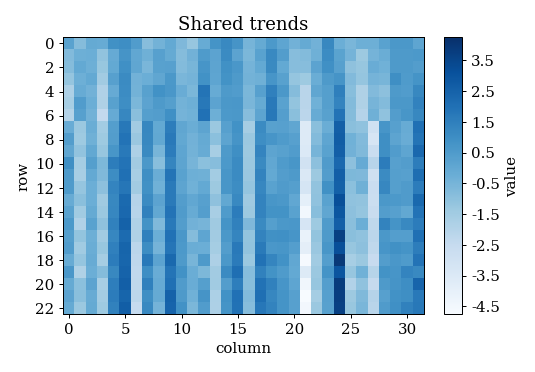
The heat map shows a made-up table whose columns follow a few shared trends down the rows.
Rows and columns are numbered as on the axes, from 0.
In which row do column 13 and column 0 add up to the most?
0
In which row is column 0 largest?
10
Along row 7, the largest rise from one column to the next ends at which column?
28
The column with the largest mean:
24
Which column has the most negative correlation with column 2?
8
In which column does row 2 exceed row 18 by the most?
21
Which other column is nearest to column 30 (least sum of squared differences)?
29
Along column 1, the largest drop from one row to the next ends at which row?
7
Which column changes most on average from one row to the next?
12
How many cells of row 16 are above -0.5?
21
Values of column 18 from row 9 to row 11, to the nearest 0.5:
0 0 0
